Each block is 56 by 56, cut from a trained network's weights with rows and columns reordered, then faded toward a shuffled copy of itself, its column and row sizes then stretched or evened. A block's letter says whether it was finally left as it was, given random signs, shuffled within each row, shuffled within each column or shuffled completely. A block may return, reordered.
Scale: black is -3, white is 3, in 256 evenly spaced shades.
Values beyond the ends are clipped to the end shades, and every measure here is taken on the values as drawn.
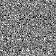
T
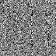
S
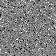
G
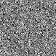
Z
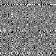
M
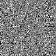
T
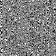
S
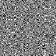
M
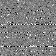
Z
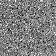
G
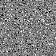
Z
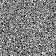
G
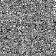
T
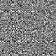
M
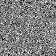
Z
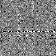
T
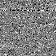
Z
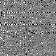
M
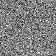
G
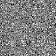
M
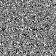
Z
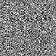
M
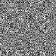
M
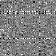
M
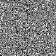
T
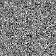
T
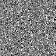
S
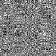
M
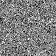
G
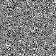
T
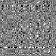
M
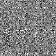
T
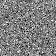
G
